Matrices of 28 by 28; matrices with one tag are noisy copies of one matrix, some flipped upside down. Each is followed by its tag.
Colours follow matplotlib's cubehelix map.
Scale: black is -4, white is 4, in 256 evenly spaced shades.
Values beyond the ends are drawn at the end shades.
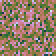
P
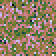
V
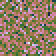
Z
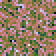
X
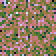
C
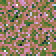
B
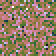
X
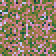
X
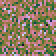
C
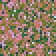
B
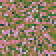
Z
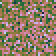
Z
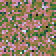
C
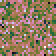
P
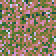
B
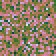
Z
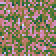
C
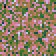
C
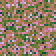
B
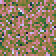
C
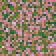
P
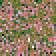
V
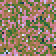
C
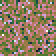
X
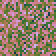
Z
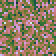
X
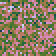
C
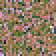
V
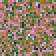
X
